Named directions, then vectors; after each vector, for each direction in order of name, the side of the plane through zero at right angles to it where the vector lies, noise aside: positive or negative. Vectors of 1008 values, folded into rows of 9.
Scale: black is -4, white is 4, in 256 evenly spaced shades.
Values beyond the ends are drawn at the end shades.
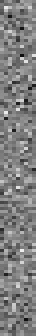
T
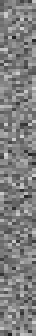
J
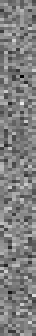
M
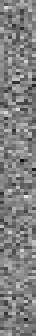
negative, negative, positive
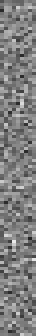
positive, positive, positive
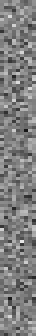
positive, positive, negative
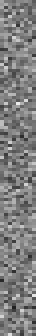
negative, positive, negative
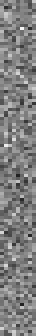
positive, negative, negative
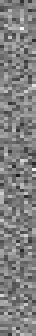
positive, positive, negative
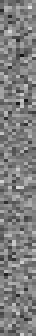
positive, positive, positive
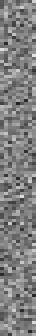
positive, negative, positive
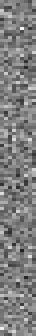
positive, negative, negative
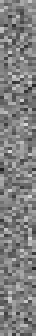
negative, negative, positive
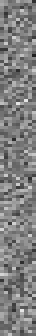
negative, positive, negative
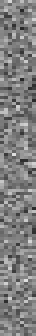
negative, negative, positive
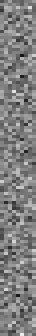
positive, positive, positive
